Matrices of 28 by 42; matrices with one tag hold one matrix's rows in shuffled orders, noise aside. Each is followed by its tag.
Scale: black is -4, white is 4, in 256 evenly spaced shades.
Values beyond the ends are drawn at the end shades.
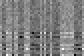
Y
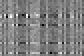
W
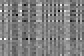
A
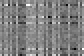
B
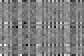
A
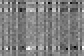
B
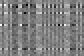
A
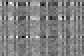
W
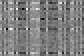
W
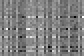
B
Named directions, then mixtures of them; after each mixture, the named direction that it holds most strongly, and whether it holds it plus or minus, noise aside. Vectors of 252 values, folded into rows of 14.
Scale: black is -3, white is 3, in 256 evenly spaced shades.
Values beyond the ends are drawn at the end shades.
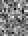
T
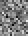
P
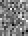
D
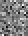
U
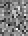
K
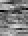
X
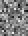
T, minus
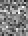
U, minus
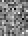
D, minus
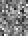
T, plus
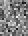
K, minus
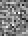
D, minus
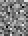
U, plus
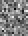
T, plus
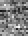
X, plus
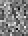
K, minus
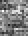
X, minus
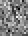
K, minus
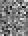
U, plus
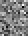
U, plus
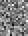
D, plus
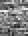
X, minus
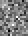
P, minus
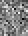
D, minus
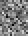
P, plus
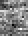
X, minus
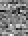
X, plus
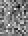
K, minus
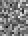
T, plus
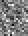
P, plus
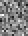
T, minus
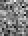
U, plus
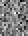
D, minus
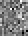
D, plus
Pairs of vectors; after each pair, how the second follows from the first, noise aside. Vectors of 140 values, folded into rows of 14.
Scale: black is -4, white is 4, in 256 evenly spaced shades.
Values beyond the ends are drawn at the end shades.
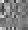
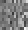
reversed.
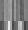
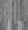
shrunk.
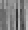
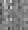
reversed, negated, partly zeroed.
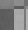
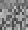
sign-scrambled.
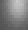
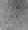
negated, shrunk.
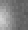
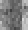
wrapped around.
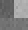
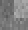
shrunk.
